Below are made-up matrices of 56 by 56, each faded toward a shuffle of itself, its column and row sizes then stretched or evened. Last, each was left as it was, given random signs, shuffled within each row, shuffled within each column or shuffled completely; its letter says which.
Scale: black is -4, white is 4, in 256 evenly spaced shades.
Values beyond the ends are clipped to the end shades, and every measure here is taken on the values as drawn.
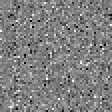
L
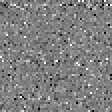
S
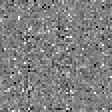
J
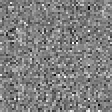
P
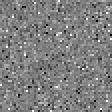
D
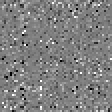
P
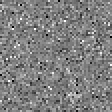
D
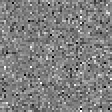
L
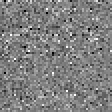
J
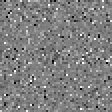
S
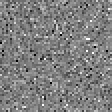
D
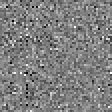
J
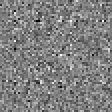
J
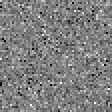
D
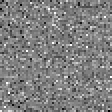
S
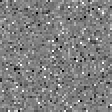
D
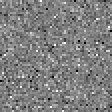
D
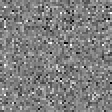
J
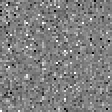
L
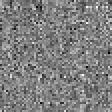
P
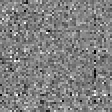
J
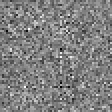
J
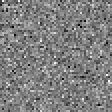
D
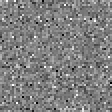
S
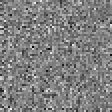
P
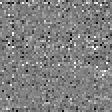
J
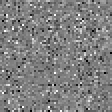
J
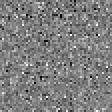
J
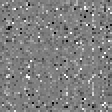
P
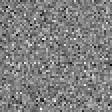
S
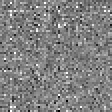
J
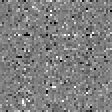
J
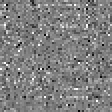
P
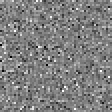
S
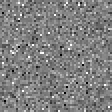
D
